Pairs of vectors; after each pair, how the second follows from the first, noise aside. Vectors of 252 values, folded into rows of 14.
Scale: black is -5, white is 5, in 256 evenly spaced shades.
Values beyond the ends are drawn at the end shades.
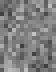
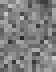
reversed, negated.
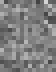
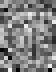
reversed, scaled up.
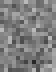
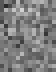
reversed, negated.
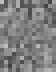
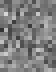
wrapped around.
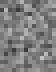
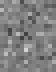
negated, partly zeroed.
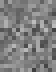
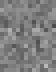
negated, shrunk.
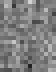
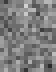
reversed, negated.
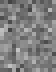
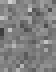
negated, partly zeroed.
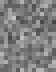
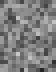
negated.
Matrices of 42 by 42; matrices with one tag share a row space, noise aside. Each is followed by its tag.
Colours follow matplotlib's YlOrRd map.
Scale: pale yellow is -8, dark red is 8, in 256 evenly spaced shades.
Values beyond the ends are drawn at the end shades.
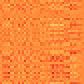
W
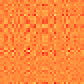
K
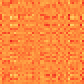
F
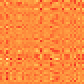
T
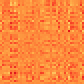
F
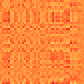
W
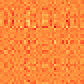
K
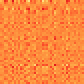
K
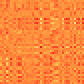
T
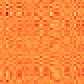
T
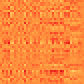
W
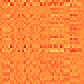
W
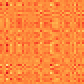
T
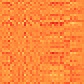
W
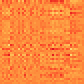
W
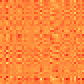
T
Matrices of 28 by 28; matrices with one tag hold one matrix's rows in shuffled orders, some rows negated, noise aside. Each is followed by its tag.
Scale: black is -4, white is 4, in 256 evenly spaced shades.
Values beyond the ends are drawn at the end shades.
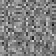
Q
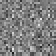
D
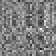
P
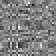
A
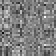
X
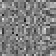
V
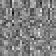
D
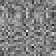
Q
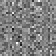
D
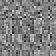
D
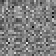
Q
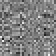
X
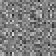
D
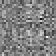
P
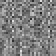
D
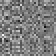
X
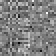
A
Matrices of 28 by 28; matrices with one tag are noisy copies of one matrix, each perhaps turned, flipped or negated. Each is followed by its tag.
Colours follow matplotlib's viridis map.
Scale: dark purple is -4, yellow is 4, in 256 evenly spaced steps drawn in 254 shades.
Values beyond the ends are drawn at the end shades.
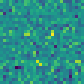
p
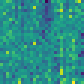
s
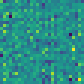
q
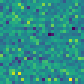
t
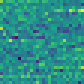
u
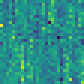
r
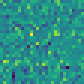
p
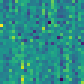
r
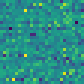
t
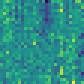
s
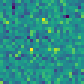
p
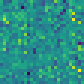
t
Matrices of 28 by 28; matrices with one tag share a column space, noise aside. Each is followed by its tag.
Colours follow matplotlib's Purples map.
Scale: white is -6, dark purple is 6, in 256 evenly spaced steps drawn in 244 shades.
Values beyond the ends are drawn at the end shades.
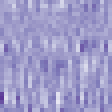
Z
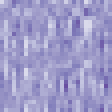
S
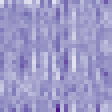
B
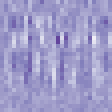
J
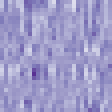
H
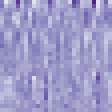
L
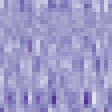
Z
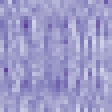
S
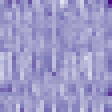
B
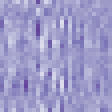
S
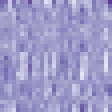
B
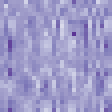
S
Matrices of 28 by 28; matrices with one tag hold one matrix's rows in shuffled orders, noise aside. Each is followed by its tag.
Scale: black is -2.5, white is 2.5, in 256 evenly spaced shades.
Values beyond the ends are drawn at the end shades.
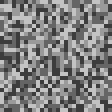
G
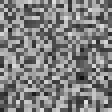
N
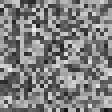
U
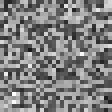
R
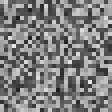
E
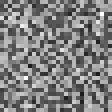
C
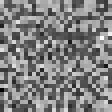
E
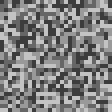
E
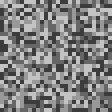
N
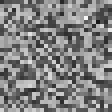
R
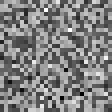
G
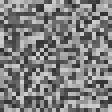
U
